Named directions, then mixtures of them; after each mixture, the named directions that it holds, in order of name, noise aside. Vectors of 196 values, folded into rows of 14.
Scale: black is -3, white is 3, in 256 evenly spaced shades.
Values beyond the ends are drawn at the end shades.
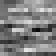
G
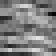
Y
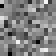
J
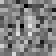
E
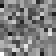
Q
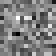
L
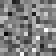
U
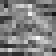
Y.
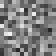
Q, U.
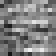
G, J, Y.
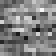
G, L.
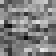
G, J.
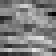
Y.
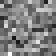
G, J.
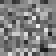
J, L, U.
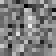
E.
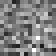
U, Y.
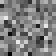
E, J.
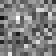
G, J, L.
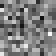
E, Q.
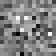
G, L, U.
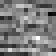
Y.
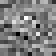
G, J, L.
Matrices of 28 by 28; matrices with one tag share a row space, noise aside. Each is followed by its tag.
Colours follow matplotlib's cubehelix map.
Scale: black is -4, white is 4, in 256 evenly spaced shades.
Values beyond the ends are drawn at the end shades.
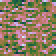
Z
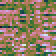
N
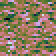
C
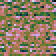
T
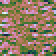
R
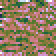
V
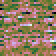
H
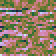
V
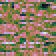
N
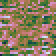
R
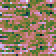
V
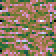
V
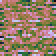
H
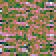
V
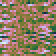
R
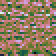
T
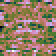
H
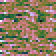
V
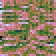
V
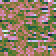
R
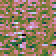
Z
